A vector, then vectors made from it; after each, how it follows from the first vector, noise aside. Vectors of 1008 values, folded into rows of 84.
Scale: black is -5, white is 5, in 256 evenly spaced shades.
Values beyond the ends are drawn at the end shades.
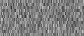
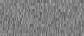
wrapped around, negated, shrunk.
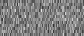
negated.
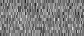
reversed, negated.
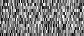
negated, scaled up.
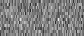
reversed, negated.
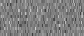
reversed, partly zeroed.
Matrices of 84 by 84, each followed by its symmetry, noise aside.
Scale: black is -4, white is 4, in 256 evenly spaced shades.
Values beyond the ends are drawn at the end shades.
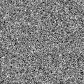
symmetric across the other diagonal.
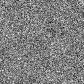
symmetric across the other diagonal.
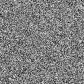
antisymmetric.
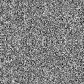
mirrored top to bottom.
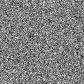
no symmetry.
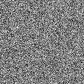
antisymmetric.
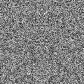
mirrored left to right.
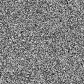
no symmetry.
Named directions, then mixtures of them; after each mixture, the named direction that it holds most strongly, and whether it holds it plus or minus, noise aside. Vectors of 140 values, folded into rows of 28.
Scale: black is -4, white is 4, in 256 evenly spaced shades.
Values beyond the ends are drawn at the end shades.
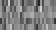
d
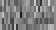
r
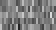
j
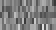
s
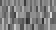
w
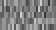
r, minus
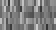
d, minus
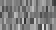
s, plus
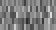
w, plus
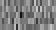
r, plus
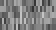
r, minus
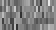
r, plus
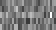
j, plus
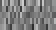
d, minus
